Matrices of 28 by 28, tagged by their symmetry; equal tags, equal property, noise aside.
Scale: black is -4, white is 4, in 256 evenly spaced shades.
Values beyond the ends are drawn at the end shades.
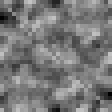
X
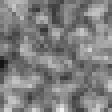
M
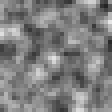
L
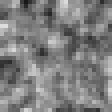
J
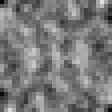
X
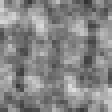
X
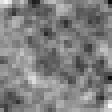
L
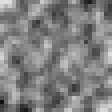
X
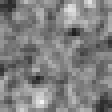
X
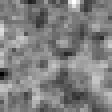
J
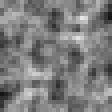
X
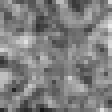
J
